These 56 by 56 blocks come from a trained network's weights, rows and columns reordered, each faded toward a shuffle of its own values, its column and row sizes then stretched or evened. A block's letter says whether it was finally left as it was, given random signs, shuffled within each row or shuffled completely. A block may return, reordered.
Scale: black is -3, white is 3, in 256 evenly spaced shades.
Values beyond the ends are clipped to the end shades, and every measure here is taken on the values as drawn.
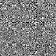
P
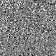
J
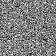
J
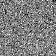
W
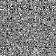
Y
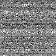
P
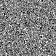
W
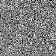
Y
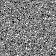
W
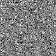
Y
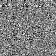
J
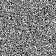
W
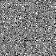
Y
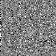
Y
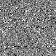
J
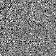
Y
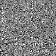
Y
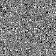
Y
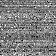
J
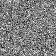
W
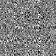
P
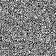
W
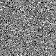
J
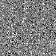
Y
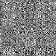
P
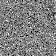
W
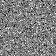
W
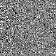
Y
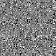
P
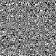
P
